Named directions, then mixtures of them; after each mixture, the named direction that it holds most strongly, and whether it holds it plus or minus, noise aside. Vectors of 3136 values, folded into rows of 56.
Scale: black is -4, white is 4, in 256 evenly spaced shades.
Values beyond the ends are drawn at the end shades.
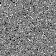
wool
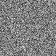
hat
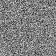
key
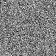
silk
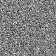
silk, plus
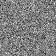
silk, plus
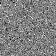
wool, plus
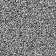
key, minus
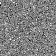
wool, minus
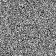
silk, minus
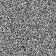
hat, minus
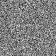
hat, plus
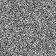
silk, minus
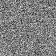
key, plus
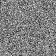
silk, plus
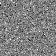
wool, minus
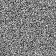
key, minus
